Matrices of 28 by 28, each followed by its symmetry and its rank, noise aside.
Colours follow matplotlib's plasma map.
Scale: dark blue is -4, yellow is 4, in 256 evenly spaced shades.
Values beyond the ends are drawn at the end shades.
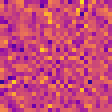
antisymmetric, rank six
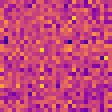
no symmetry, rank seven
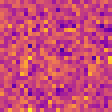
no symmetry, rank eight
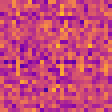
antisymmetric, rank six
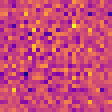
antisymmetric, rank six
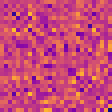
symmetric, rank seven
